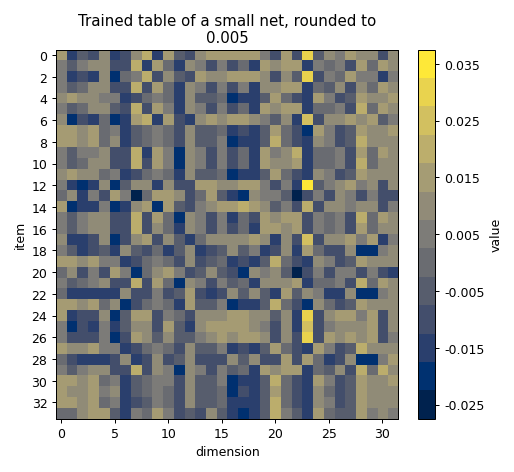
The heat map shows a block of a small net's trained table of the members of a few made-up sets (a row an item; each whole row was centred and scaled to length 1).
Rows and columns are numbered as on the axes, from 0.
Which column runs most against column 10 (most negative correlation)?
12
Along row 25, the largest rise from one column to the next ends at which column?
23
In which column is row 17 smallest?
5
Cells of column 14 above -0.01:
22
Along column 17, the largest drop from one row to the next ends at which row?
13
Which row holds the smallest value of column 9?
14
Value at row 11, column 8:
0
